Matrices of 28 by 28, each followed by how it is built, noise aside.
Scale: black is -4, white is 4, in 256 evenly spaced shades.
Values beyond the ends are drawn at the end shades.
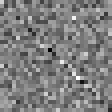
diagonal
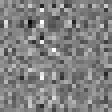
low rank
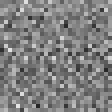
repeating columns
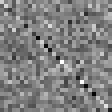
diagonal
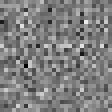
low rank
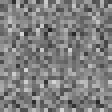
repeating columns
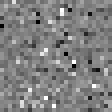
sparse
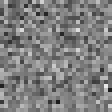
repeating columns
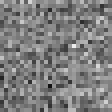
blocks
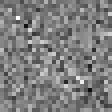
diagonal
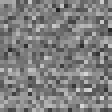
blocks
